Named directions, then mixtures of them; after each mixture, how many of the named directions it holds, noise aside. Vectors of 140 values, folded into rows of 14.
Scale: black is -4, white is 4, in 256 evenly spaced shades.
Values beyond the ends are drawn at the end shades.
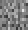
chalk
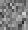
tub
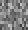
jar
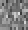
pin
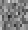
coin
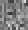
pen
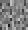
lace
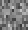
three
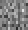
one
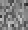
two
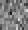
four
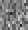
two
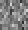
four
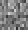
three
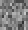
two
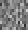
three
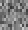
one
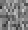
two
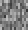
two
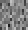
one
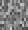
one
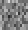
one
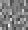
one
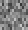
one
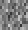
two
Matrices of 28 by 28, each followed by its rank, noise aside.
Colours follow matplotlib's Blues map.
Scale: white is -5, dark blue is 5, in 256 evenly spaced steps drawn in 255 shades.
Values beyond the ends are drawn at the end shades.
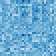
four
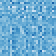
three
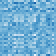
three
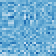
four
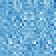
four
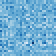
three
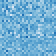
five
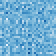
four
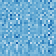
four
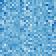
six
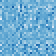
four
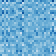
three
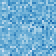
six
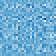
three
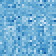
five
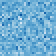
five
